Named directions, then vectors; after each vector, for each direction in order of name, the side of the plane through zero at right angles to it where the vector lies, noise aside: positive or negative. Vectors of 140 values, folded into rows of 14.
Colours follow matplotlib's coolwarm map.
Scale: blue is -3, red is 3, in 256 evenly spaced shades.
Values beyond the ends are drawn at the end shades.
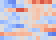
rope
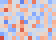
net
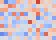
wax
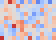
positive, negative, negative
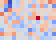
negative, positive, negative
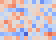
negative, negative, positive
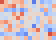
negative, negative, positive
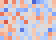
negative, negative, negative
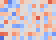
negative, positive, negative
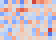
positive, positive, positive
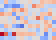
negative, positive, negative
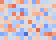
negative, negative, positive
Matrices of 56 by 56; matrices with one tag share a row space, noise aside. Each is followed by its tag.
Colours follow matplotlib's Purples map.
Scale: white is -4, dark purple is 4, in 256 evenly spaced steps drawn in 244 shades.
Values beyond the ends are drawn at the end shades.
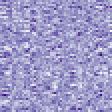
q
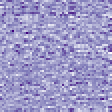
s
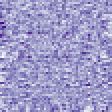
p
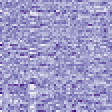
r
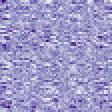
q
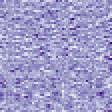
s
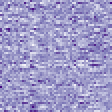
r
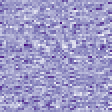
s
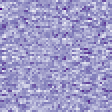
p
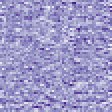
s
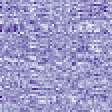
r
